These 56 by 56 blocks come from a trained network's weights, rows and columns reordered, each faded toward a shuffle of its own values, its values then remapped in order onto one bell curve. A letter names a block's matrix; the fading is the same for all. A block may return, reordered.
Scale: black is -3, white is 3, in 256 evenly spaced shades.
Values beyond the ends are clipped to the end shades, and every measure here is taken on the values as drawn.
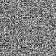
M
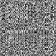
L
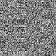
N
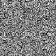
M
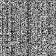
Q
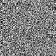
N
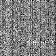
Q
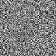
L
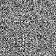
M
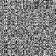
L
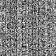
Q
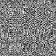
L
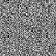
L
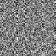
L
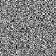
N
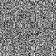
L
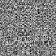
L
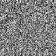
M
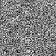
N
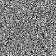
M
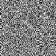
N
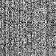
Q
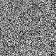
M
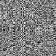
L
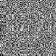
L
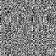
L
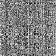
Q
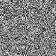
N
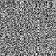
L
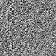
M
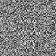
L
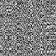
L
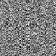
L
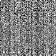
Q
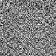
N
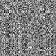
L
